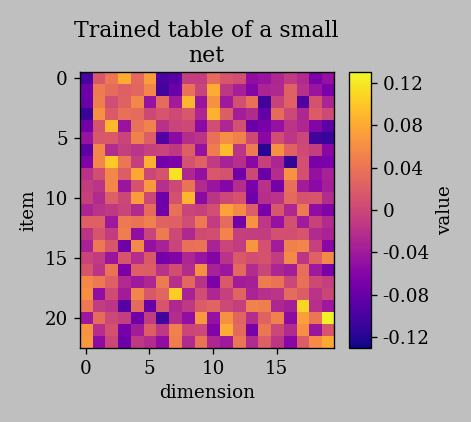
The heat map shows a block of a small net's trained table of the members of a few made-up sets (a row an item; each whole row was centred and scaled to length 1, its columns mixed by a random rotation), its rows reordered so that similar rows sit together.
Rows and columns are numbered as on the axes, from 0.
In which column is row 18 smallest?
1
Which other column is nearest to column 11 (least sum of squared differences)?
15
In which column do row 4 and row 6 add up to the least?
14
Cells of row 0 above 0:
8
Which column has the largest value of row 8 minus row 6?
7
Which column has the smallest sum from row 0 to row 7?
0
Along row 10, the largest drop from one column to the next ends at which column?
9
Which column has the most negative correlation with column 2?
13
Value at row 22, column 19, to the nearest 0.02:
0.08
